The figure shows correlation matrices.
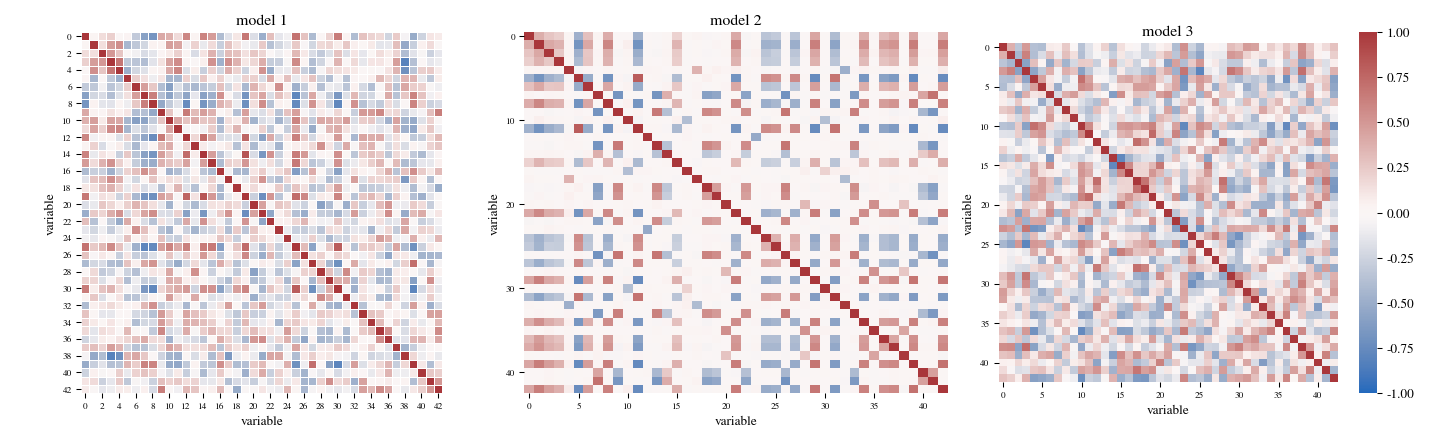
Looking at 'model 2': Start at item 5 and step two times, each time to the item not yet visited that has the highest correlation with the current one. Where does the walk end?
31
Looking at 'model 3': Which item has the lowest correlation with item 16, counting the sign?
36
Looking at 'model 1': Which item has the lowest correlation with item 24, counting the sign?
29
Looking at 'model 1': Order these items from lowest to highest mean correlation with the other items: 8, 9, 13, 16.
8, 16, 13, 9
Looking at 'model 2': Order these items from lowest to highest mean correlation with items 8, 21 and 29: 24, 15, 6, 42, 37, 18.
24, 18, 15, 6, 37, 42
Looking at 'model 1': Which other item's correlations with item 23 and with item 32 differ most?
17
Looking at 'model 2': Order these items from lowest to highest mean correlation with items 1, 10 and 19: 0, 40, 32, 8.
40, 32, 0, 8
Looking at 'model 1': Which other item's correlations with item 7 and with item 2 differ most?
25
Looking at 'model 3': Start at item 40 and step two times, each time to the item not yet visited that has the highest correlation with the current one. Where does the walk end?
15
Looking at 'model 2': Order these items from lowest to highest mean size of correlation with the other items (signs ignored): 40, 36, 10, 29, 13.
10, 40, 13, 36, 29
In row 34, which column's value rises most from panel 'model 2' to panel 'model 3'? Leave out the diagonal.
27
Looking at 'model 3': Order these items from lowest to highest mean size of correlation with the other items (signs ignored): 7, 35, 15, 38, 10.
35, 7, 15, 38, 10
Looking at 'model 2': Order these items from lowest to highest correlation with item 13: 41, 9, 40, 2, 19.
41, 40, 2, 19, 9
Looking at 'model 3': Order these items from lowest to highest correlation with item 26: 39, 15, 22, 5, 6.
22, 5, 39, 6, 15
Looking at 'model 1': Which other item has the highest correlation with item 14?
19
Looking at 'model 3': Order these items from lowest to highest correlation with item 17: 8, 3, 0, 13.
3, 0, 13, 8
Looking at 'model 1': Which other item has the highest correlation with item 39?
27
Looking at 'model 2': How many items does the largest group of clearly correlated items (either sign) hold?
20
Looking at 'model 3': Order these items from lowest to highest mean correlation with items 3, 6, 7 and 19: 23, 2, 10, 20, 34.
2, 34, 10, 23, 20
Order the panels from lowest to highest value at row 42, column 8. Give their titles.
model 1, model 3, model 2
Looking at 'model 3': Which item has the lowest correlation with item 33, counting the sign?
40
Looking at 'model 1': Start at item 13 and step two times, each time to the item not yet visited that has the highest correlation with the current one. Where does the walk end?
31
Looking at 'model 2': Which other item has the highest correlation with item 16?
30
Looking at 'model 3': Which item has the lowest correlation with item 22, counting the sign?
23
